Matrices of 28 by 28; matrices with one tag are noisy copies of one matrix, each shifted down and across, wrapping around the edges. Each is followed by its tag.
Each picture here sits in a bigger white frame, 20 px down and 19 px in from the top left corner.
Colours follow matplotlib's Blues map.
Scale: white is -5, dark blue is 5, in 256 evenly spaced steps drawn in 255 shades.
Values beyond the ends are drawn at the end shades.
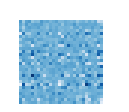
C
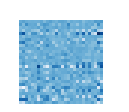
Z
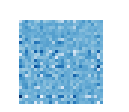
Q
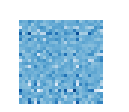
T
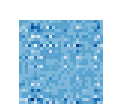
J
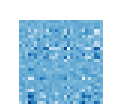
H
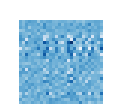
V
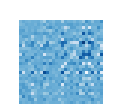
J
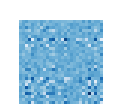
Q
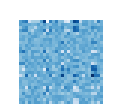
H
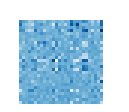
H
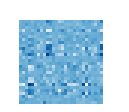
H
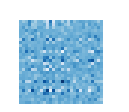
C
